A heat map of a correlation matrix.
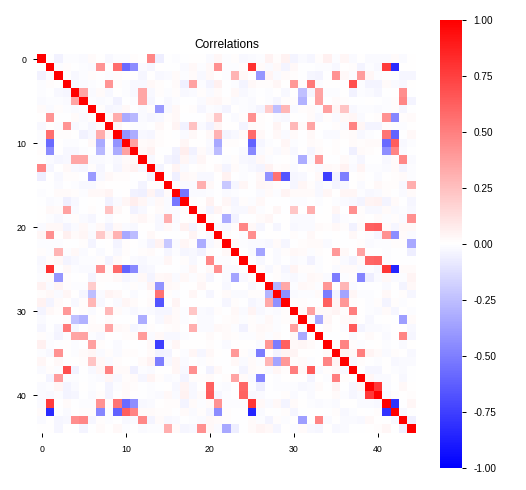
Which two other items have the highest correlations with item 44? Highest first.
19, 15
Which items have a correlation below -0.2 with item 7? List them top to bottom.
10, 11, 42
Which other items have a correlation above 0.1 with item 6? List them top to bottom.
27, 29, 34, 36
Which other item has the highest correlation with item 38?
35
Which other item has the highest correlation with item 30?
37
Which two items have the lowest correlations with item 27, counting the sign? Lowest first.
14, 28
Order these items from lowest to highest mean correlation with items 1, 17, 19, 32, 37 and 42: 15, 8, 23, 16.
16, 23, 15, 8
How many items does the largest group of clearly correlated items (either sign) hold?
9
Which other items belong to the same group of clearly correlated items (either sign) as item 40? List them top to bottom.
20, 24, 39
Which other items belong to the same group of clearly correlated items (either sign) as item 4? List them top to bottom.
5, 12, 31, 33, 43
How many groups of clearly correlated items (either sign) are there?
9
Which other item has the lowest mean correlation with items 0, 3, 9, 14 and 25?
42
